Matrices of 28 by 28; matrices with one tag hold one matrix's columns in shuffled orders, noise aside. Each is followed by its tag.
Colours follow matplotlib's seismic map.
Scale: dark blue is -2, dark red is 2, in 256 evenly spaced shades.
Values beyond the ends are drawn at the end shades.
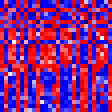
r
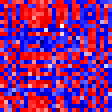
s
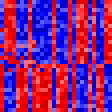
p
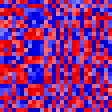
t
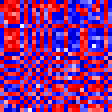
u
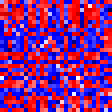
s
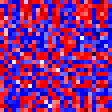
s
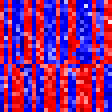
p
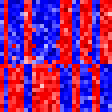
p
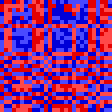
u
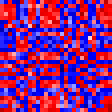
s
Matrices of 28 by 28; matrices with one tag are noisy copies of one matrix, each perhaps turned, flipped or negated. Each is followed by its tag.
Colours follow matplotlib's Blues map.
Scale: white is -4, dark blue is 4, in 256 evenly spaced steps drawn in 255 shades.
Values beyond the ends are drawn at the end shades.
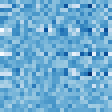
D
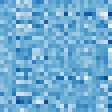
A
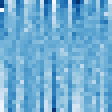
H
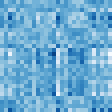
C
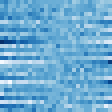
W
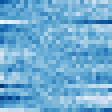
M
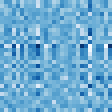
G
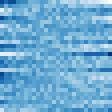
H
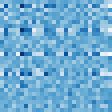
D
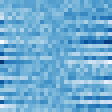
W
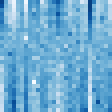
M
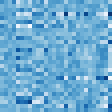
A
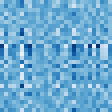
G
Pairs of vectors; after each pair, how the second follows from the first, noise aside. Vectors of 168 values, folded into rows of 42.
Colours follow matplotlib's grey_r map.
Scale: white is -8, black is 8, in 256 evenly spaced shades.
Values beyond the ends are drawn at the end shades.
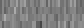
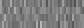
sign-scrambled.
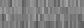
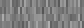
sign-scrambled.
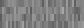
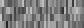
negated, scaled up.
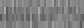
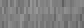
wrapped around, negated, shrunk.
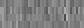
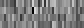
wrapped around, scaled up.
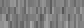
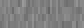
wrapped around, negated, shrunk.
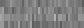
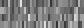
wrapped around, scaled up.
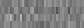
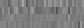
partly zeroed.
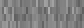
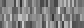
wrapped around, scaled up.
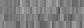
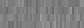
wrapped around, shrunk.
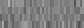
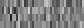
wrapped around, scaled up.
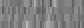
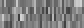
wrapped around, scaled up.
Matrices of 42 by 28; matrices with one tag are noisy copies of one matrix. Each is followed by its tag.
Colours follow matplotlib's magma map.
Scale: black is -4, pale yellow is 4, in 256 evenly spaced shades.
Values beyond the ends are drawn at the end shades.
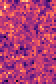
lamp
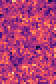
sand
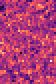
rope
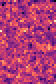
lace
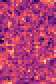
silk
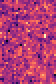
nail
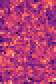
silk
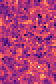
nail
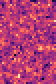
lace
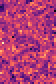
rope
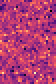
rope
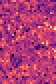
sand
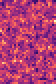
lace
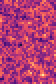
nail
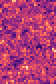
sand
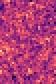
rope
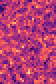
rope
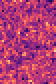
sand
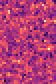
lace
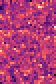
rope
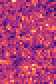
sand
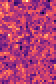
lamp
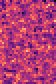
lace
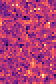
nail
